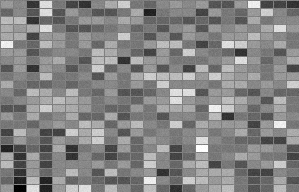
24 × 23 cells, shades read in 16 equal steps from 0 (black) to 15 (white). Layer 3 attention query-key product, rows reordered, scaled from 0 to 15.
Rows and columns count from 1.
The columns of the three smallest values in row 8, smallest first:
10, 7, 21
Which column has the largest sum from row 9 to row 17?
14
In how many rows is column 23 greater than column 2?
12
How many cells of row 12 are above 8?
8
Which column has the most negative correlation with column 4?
16
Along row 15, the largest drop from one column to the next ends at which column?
18
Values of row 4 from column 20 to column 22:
8 10 13
